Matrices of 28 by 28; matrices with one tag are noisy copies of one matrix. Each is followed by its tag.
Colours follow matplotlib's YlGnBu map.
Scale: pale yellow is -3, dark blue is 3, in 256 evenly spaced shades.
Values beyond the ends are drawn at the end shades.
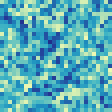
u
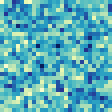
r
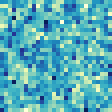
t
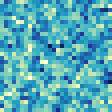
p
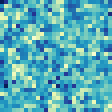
t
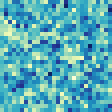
r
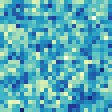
r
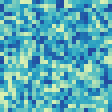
p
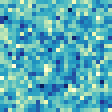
u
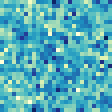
u
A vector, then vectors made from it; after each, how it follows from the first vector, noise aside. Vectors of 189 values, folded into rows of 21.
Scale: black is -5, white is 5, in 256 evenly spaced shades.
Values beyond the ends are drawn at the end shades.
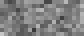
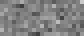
reversed, partly zeroed.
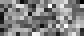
reversed, negated, scaled up.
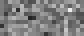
wrapped around.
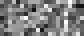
wrapped around, scaled up.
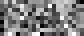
reversed, negated, scaled up.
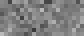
partly zeroed.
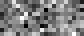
reversed, negated, scaled up.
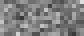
reversed.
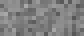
wrapped around, negated, shrunk.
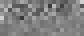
reversed, partly zeroed.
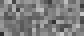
sign-scrambled.
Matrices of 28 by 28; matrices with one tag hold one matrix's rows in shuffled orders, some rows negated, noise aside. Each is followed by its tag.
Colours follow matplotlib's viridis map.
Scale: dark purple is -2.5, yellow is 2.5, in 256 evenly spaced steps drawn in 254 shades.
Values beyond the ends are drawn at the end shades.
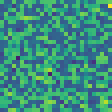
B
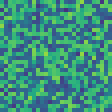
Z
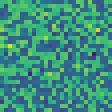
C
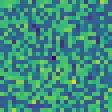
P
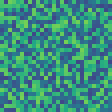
P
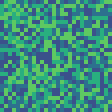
P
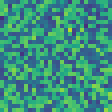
B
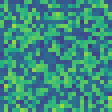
Z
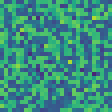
Z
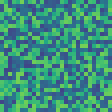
C
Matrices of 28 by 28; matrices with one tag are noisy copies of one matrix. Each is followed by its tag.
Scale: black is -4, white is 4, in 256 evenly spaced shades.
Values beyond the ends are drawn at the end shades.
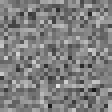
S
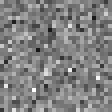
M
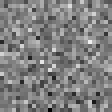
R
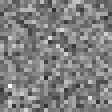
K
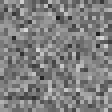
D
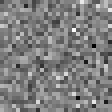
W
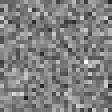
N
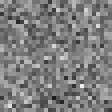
K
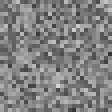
W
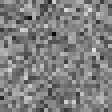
K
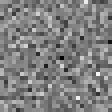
D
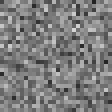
W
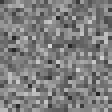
D
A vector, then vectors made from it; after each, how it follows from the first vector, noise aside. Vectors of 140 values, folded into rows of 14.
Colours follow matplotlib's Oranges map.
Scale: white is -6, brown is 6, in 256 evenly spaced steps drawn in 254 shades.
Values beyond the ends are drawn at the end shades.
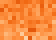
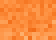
shrunk.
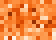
wrapped around, negated, scaled up.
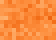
wrapped around, negated, shrunk.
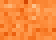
reversed, partly zeroed.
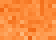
shrunk.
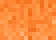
shrunk.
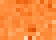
partly zeroed.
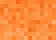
shrunk.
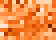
wrapped around, negated, scaled up.
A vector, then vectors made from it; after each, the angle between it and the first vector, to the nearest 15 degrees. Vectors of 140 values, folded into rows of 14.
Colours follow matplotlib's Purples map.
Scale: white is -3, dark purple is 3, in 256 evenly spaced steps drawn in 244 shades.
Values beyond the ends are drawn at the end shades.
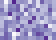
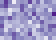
135 degrees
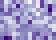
45 degrees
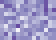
105 degrees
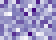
135 degrees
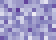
90 degrees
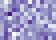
30 degrees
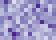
150 degrees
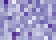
165 degrees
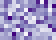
135 degrees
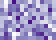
15 degrees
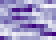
75 degrees
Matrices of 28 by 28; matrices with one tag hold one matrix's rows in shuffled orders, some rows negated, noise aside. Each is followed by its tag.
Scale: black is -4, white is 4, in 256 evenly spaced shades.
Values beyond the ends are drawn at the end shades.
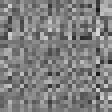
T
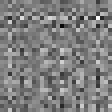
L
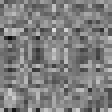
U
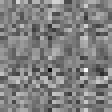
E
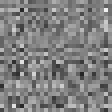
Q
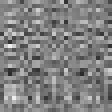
U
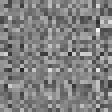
T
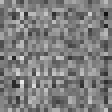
Q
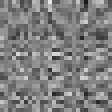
E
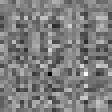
E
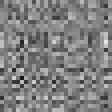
Q
